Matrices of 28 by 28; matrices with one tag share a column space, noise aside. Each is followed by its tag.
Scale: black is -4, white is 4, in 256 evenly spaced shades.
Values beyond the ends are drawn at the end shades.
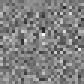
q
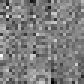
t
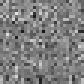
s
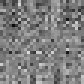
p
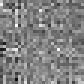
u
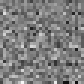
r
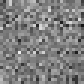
p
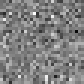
s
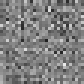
p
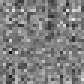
p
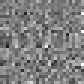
r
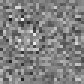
q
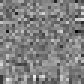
s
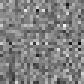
u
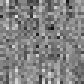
t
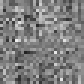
p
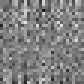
p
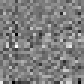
r
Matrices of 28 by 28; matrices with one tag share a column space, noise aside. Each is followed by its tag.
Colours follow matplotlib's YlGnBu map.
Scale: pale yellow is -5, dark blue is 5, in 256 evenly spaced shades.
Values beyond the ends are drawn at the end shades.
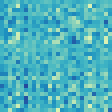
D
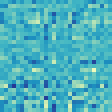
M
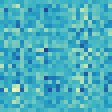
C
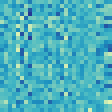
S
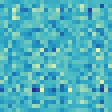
C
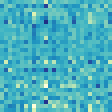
M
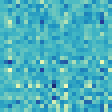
M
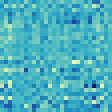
M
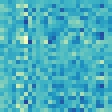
D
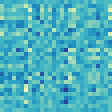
C
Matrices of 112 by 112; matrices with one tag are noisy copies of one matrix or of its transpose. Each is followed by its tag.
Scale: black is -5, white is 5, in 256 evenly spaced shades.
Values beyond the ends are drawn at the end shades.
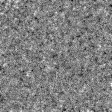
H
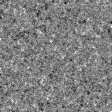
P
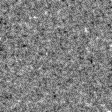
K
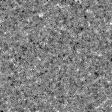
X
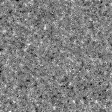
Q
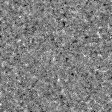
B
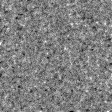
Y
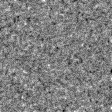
Y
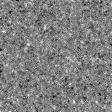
Q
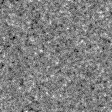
P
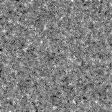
Q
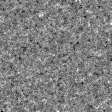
X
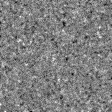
B
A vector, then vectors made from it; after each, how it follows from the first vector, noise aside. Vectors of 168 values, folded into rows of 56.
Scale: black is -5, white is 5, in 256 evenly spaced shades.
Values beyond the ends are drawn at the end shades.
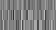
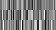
scaled up.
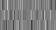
wrapped around, partly zeroed.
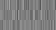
wrapped around, negated, shrunk.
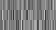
copied.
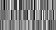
reversed, negated, scaled up.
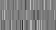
wrapped around, partly zeroed.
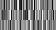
reversed, negated, scaled up.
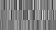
reversed, negated.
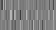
wrapped around, partly zeroed.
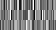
reversed, negated, scaled up.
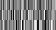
scaled up.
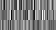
reversed, negated, scaled up.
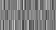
wrapped around, negated.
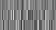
negated.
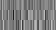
copied.
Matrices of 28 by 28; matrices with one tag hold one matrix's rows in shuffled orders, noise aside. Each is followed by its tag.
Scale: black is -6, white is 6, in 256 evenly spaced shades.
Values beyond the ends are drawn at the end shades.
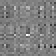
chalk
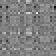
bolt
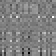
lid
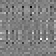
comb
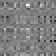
chalk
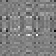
bolt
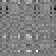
bolt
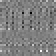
comb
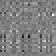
lid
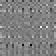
comb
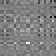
chalk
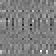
comb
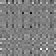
comb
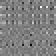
comb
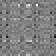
bolt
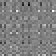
lid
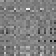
chalk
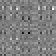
lid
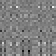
lid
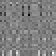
lid
